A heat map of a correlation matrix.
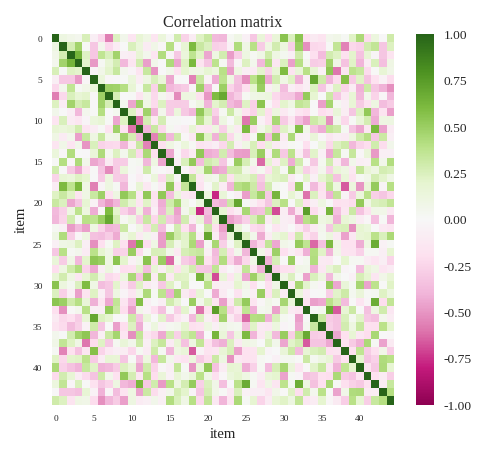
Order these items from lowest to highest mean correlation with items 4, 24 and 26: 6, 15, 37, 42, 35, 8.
37, 8, 6, 35, 42, 15
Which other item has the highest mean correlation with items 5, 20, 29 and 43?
40
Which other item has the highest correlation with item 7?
22
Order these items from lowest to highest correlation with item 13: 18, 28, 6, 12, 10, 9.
12, 9, 6, 10, 18, 28
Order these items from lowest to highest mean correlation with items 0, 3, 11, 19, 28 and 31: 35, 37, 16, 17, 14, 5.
35, 5, 17, 16, 14, 37
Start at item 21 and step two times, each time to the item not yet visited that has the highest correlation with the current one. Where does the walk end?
36
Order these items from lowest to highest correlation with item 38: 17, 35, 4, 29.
4, 29, 17, 35
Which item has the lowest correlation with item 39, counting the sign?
23
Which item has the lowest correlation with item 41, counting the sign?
30
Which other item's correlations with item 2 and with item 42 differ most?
14
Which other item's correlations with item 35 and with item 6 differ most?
8
